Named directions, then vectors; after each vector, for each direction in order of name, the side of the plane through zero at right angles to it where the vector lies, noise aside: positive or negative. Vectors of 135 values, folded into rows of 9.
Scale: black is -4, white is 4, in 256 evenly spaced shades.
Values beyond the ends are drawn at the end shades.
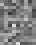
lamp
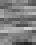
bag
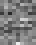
negative, positive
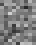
negative, negative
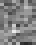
positive, positive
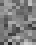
negative, negative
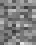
negative, negative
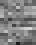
positive, negative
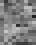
positive, positive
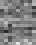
negative, positive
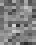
positive, positive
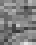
negative, negative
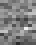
positive, negative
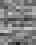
positive, negative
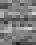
positive, negative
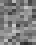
positive, positive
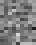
negative, negative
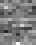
negative, positive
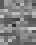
positive, negative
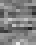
negative, positive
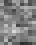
positive, positive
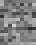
negative, positive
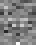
negative, positive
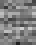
positive, negative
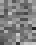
negative, negative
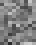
negative, negative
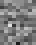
positive, negative
